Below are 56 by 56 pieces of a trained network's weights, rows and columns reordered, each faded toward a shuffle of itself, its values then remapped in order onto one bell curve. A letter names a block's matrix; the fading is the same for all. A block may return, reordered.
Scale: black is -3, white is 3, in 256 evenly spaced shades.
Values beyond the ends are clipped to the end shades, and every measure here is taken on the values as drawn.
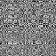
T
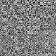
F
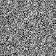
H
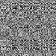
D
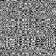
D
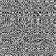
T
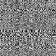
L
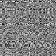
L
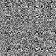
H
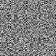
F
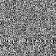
H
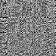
H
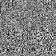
H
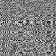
D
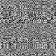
L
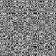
L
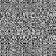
T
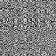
L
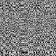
L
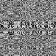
D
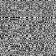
D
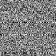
F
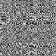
T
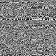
D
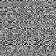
D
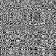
L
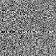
H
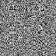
H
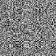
H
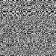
D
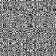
T
